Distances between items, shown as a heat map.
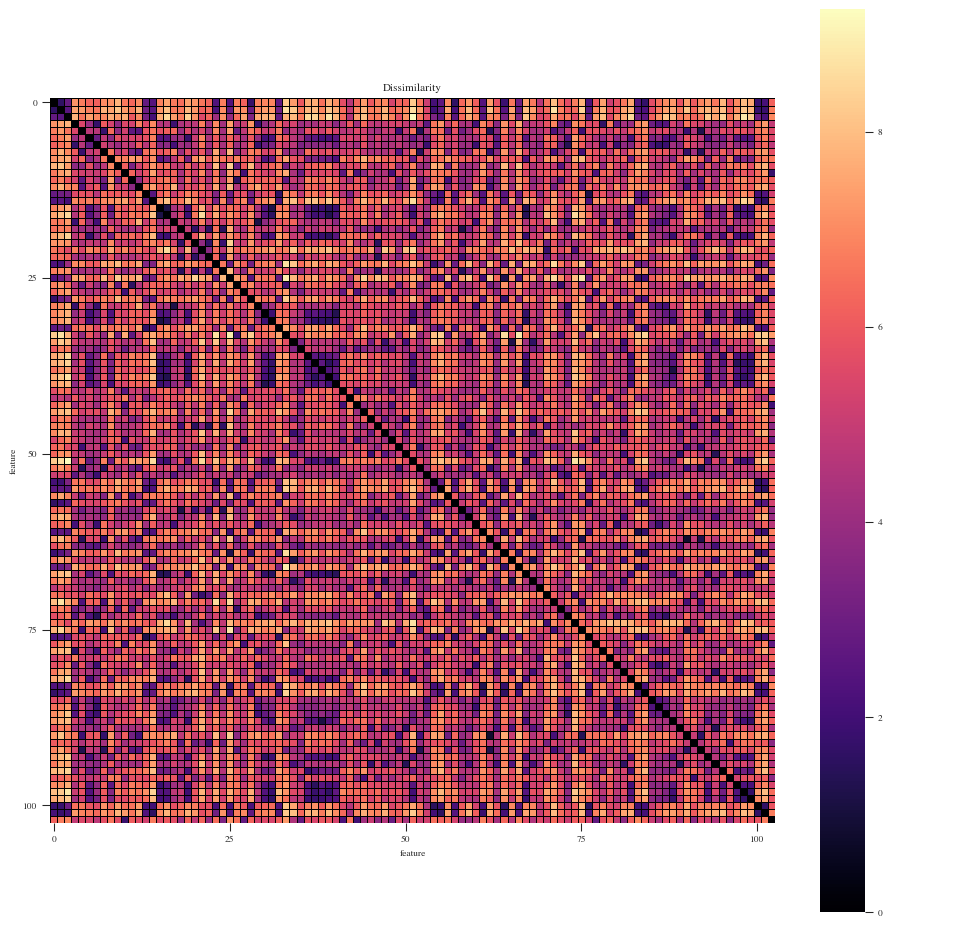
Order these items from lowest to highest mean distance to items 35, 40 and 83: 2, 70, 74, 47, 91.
47, 91, 2, 70, 74
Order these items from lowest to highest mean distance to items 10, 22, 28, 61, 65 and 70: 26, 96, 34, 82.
96, 34, 26, 82
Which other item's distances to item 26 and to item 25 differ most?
33
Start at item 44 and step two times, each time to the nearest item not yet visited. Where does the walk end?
91
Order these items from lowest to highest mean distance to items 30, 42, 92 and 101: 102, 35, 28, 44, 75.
35, 28, 75, 102, 44
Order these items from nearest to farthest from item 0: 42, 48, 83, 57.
57, 83, 42, 48
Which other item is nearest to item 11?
26
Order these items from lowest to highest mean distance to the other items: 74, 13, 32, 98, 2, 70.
13, 98, 32, 70, 2, 74
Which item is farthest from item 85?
71
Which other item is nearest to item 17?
29
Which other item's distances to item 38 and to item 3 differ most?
88
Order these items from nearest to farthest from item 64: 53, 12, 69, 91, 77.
69, 53, 77, 91, 12
